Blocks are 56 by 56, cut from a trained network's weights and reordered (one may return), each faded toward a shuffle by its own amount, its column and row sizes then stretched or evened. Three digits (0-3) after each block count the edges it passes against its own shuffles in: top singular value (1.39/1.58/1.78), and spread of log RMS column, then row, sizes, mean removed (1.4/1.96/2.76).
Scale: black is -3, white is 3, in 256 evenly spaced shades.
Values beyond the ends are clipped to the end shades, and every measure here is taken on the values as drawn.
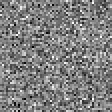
2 1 0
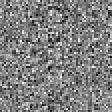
2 1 0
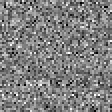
0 0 1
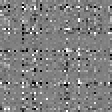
1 3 3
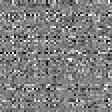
2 1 3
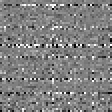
1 1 3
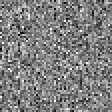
1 2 0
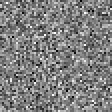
1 0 0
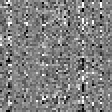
2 3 1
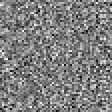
2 0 0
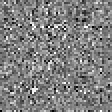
1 2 2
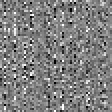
0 3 0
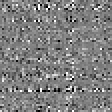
1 2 3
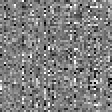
1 3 1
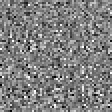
1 1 2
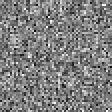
1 0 0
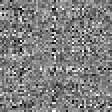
2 2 2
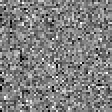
0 1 1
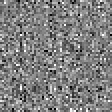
2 2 2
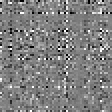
3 3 3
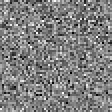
1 0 1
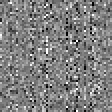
0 3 0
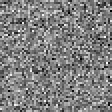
1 0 0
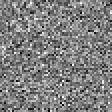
1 0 1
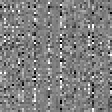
1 3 1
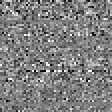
0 0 3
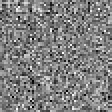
1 1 0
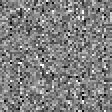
0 2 0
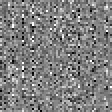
0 3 0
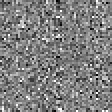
1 2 1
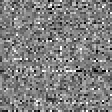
1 1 3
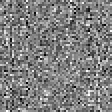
3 2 0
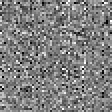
3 2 1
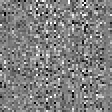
0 3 1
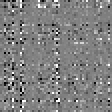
3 3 3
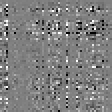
2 3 3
